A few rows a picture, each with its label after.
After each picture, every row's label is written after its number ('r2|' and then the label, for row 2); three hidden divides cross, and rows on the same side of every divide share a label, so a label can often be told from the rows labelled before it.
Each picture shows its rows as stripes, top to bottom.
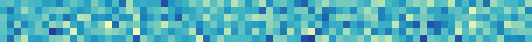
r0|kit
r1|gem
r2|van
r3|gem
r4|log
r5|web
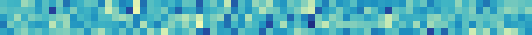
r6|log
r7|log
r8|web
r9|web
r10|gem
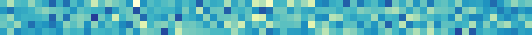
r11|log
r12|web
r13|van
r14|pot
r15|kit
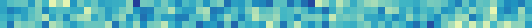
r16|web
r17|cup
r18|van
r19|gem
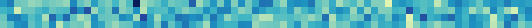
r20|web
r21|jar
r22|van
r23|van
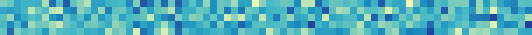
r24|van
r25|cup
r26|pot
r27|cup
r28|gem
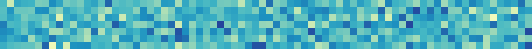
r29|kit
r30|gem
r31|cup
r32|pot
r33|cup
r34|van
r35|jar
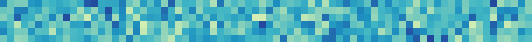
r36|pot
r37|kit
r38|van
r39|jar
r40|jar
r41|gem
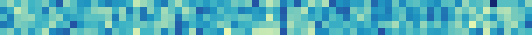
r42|pot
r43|gem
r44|gem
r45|gem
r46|log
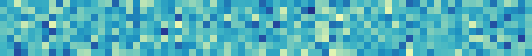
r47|jar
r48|web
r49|van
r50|jar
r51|kit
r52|jar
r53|van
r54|van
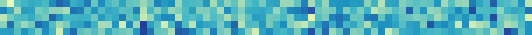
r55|pot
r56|web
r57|pot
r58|gem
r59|cup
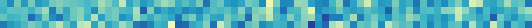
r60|gem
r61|log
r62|log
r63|cup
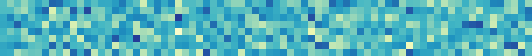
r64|pot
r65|jar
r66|cup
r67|van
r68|pot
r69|web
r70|van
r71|jar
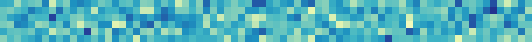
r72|jar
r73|pot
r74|van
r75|van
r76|jar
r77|log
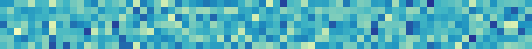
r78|gem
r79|kit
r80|cup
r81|jar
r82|jar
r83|kit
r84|log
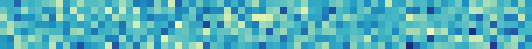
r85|cup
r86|gem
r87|van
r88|pot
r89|kit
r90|gem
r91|jar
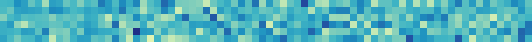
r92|kit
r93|pot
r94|cup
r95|gem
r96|web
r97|jar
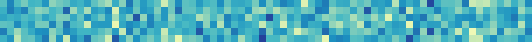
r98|gem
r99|van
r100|web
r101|van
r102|gem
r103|jar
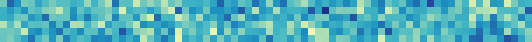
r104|gem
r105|cup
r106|jar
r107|log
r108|pot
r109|kit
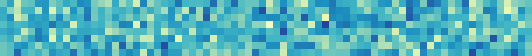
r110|gem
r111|jar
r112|jar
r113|log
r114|gem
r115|jar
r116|kit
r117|kit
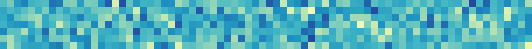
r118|kit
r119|log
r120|gem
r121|cup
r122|web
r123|web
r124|pot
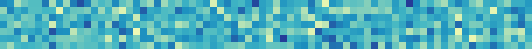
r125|jar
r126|cup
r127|log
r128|jar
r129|log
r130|gem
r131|pot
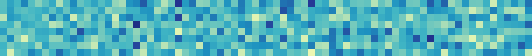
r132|cup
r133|gem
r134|van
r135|web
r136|pot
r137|gem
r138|web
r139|pot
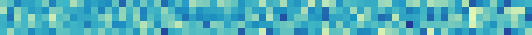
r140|kit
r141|gem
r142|gem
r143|jar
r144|kit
